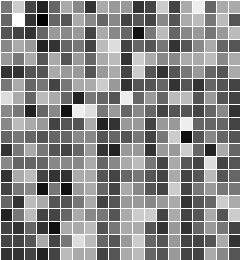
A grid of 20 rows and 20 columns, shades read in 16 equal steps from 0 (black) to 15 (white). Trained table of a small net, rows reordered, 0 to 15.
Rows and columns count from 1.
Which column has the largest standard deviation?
16
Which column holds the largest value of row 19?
7
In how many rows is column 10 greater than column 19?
6
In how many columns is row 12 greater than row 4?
11
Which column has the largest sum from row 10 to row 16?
15
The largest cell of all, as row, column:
2, 2
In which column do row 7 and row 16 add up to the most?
8
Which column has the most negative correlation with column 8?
17
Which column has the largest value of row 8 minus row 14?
1
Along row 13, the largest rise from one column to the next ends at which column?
18
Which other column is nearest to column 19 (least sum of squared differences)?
14
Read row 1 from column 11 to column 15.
9 3 4 12 4
